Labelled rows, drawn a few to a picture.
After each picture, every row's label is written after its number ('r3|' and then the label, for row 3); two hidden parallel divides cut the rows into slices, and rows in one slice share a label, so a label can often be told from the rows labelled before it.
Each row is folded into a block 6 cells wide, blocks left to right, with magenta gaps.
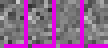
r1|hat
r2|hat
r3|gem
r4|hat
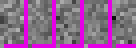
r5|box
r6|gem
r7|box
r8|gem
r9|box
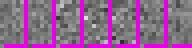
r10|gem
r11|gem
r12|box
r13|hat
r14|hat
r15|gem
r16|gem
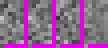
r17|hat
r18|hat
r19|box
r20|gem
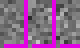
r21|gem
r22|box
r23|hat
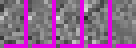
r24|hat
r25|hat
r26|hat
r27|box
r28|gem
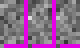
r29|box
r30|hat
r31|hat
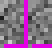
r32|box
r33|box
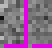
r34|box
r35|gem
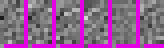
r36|box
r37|box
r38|box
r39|hat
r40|gem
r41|box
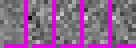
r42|gem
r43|box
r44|hat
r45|hat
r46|hat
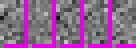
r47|box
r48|gem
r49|box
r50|box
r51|hat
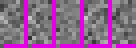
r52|hat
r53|hat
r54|gem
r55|hat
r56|box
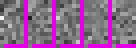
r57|hat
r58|box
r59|hat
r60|gem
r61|box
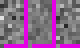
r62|hat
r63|gem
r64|box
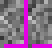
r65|hat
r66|hat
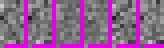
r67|box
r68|box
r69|gem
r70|gem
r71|box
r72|box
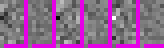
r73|box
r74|gem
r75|box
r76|gem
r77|hat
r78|gem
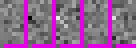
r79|gem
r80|box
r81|hat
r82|gem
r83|hat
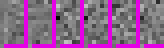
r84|gem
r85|gem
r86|box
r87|box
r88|hat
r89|box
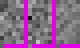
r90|hat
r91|box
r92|gem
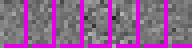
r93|gem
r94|gem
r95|gem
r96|box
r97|box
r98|gem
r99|gem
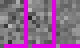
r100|hat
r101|box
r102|gem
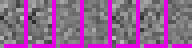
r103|box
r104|box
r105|gem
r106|gem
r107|box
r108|box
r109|gem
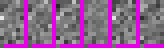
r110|hat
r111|hat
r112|hat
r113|gem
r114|hat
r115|box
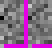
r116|box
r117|box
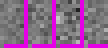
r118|gem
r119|gem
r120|hat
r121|gem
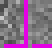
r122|hat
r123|gem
